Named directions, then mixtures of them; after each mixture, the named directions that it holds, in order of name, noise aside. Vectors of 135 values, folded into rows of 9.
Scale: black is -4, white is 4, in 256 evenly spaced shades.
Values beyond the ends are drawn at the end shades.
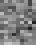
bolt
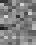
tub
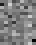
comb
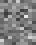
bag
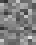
bag, tub.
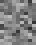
bag, bolt, tub.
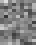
bolt, comb, tub.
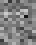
bag.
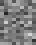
bag, bolt, comb.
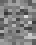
bag, bolt, comb.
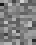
bolt, comb, tub.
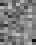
comb.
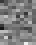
bolt, comb, tub.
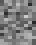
bag, bolt, comb.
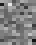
comb, tub.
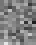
bolt.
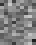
bag, comb.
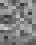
bolt, tub.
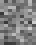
bolt.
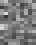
bag, comb, tub.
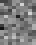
tub.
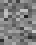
bag.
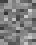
bag, comb, tub.
